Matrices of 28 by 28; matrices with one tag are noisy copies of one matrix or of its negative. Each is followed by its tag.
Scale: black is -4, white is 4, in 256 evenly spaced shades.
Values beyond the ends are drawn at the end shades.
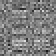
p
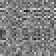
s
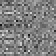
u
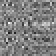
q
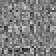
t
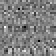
t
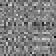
q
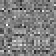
p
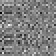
u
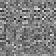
s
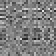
s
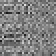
u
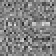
q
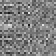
u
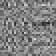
q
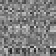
t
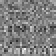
t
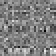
t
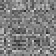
p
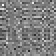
s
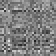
p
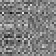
u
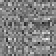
q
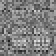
p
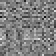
s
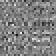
q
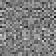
s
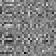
u
